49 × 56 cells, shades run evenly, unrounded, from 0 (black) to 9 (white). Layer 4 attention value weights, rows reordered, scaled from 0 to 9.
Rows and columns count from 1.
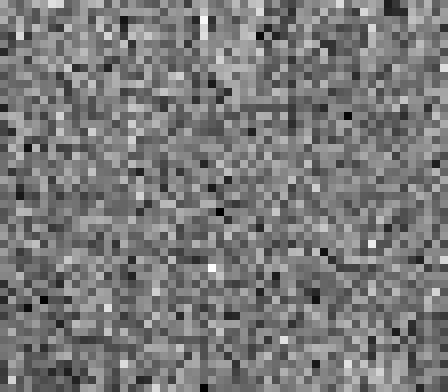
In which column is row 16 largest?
17
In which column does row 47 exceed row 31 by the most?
48
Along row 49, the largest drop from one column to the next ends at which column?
26
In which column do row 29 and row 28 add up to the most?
41
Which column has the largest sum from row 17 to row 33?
54
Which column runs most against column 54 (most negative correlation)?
50
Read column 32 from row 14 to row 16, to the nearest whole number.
3 3 4
